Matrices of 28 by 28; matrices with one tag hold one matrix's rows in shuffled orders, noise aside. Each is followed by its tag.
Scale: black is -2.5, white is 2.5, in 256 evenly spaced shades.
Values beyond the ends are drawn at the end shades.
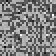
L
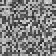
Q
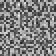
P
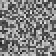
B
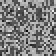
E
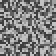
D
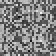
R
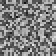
D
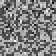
D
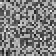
P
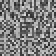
P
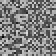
L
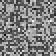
E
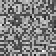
R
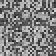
R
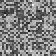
E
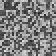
D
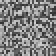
R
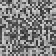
Q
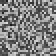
B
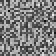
P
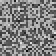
Q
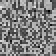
Q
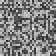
R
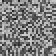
Q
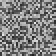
Q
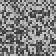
E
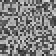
B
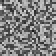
D
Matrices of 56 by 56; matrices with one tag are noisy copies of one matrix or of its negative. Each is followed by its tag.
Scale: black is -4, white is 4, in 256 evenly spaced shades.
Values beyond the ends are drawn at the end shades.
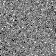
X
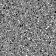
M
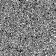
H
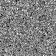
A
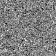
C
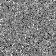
A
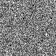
A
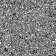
C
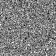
H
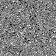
H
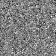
M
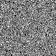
A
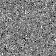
C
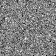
H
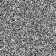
X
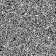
M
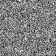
H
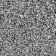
M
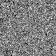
A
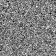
M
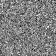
M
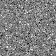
C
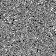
X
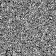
A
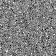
A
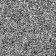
H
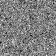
H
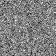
X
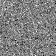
X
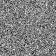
C
